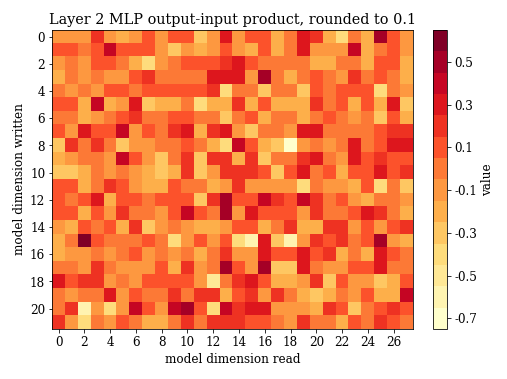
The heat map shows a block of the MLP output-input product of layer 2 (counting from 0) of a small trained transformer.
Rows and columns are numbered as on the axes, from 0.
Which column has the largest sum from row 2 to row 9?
26
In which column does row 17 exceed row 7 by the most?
16
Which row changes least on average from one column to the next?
2
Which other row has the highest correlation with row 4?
6
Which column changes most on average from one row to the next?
13
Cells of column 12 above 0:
8
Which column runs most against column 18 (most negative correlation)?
1
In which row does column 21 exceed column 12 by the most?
20
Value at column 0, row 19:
0
